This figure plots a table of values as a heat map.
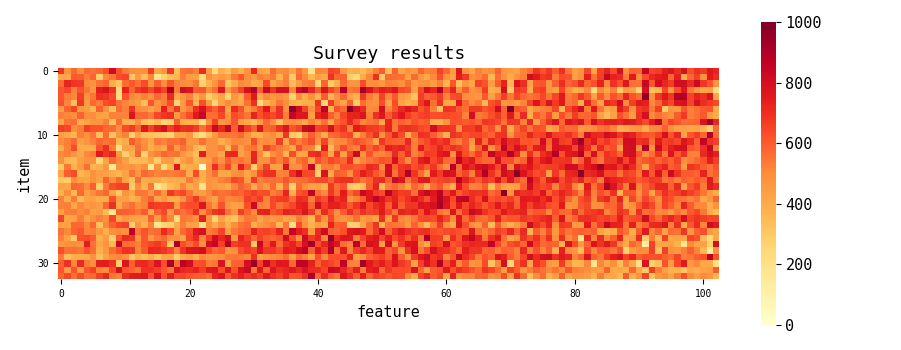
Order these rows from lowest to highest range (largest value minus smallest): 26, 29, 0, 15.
29, 0, 26, 15
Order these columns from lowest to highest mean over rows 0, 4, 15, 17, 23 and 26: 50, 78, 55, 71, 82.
55, 71, 50, 82, 78
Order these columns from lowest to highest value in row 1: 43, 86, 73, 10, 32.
32, 43, 10, 86, 73
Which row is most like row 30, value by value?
3
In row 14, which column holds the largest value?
62
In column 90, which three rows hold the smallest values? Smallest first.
30, 3, 31
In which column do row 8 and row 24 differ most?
45
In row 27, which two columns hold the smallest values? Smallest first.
91, 97
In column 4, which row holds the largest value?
27
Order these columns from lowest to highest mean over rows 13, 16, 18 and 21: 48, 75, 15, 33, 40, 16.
15, 16, 40, 33, 48, 75
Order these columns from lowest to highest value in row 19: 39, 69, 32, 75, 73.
32, 73, 75, 39, 69
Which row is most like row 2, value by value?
4
